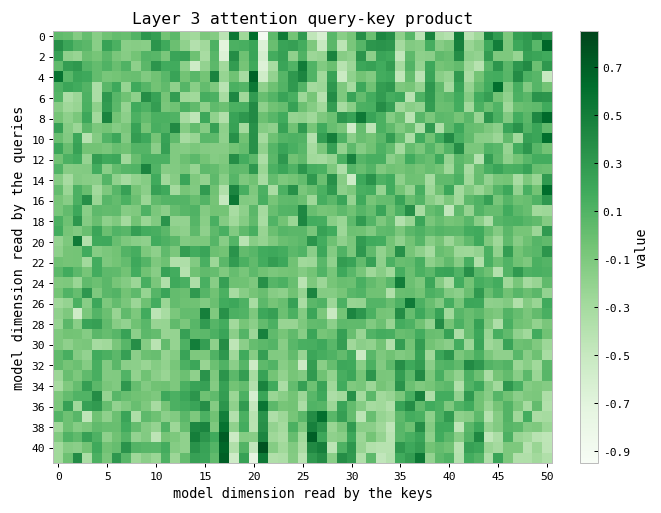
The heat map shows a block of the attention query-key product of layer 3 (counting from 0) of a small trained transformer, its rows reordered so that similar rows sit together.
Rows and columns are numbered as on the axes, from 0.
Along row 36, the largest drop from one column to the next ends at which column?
20
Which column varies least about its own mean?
6
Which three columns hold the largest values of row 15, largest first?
50, 18, 24
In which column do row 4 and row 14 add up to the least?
21
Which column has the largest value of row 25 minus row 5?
26
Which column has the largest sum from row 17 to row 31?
17
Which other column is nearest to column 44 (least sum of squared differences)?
23
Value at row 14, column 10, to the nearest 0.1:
0.2
